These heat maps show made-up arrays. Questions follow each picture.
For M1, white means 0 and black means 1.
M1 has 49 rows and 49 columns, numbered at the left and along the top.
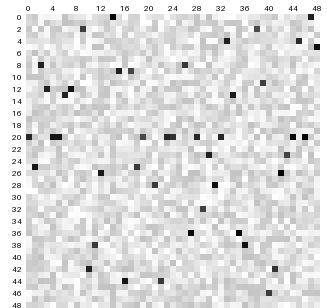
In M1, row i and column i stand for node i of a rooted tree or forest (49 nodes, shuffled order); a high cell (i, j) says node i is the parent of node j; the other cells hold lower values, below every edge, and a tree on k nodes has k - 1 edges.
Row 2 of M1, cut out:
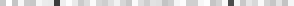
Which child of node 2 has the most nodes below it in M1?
38
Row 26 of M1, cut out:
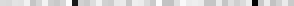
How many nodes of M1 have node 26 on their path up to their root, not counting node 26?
6
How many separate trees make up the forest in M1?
5
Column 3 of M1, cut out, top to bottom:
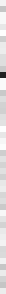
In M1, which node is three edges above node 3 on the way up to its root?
8
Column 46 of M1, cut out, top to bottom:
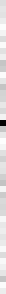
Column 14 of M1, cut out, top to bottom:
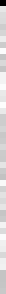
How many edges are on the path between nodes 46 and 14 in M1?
3
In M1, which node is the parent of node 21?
28
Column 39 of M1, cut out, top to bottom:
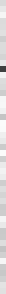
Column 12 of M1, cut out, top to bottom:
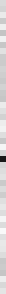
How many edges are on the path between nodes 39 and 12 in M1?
6
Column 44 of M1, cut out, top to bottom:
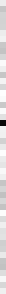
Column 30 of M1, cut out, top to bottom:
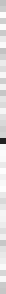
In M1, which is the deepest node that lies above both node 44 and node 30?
20
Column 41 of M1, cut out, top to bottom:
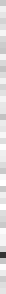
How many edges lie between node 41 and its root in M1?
3
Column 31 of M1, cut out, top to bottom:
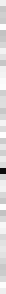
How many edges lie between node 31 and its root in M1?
2
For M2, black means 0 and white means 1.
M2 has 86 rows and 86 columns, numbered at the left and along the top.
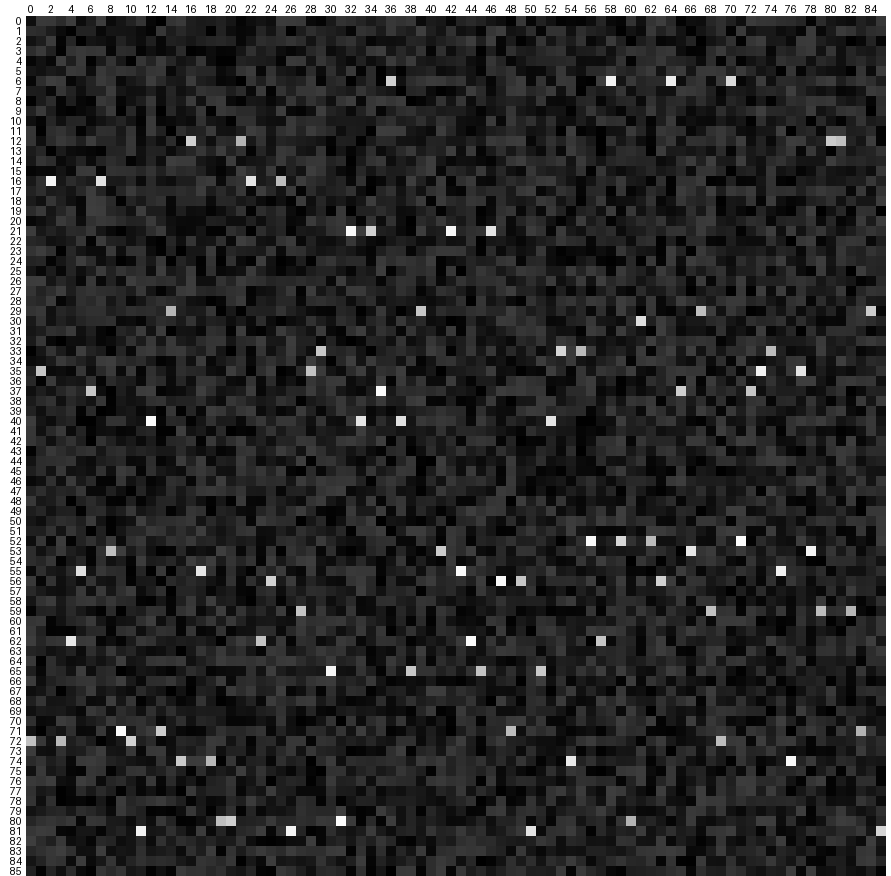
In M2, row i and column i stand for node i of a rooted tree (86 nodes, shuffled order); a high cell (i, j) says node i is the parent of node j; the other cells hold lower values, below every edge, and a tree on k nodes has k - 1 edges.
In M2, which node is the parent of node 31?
80
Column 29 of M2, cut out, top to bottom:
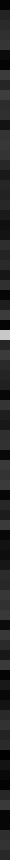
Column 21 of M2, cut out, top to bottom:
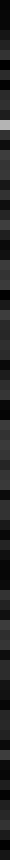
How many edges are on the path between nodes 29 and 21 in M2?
4
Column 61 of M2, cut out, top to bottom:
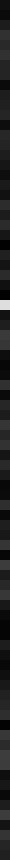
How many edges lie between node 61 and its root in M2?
4
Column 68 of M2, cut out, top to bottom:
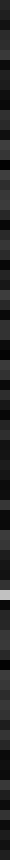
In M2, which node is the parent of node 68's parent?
52
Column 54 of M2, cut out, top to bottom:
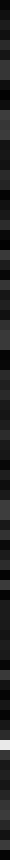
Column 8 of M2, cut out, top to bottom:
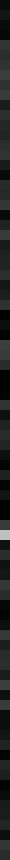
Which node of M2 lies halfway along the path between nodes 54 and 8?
33
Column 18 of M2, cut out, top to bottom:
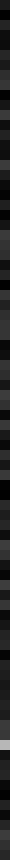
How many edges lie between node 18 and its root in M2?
3
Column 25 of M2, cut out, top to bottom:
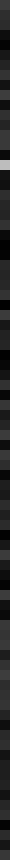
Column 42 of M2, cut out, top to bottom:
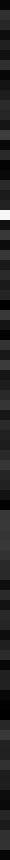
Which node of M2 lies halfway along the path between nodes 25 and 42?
12
